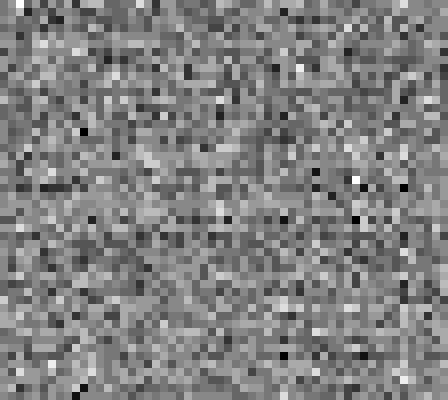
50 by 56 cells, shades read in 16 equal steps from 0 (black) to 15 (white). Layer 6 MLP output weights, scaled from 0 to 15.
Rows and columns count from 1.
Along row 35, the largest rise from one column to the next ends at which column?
46
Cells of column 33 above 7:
27
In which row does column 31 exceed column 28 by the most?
15
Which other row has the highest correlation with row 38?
5
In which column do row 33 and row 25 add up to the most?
40
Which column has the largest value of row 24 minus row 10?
54
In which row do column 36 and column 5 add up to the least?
45
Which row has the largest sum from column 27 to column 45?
39
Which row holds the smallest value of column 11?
17
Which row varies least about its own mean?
26
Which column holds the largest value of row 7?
10
